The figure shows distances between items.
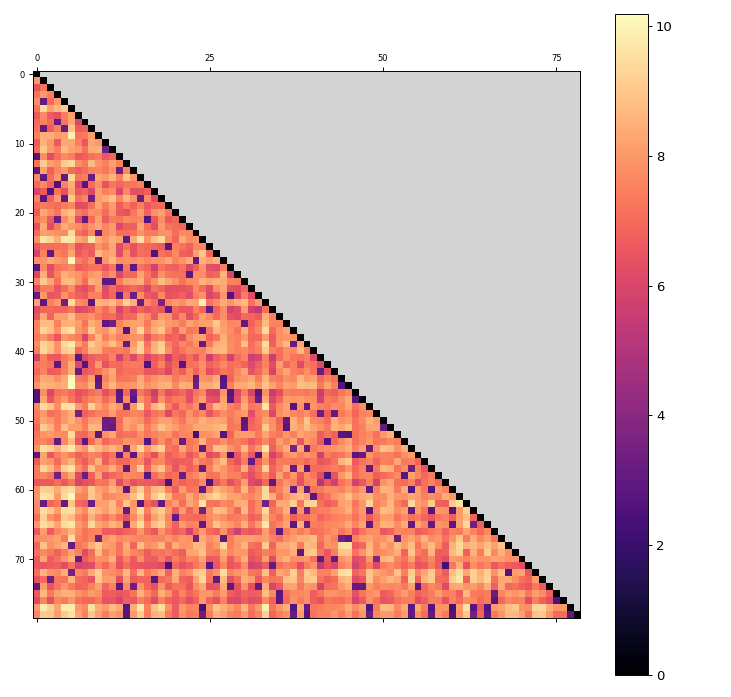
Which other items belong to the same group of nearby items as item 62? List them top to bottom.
1, 4, 8, 15, 18, 33
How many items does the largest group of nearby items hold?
12
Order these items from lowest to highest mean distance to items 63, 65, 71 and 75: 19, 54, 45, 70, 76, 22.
54, 76, 19, 22, 70, 45
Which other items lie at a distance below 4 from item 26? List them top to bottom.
2, 17, 73
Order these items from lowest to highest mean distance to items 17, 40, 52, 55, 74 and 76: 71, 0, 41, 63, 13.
0, 41, 71, 13, 63
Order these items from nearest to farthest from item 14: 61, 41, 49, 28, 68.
28, 41, 68, 49, 61
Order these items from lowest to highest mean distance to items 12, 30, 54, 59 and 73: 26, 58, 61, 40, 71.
71, 26, 58, 40, 61
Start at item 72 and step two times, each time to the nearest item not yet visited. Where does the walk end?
5
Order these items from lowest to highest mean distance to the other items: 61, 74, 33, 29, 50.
74, 29, 50, 33, 61
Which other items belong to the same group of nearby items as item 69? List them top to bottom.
38
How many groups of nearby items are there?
16
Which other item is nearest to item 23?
52
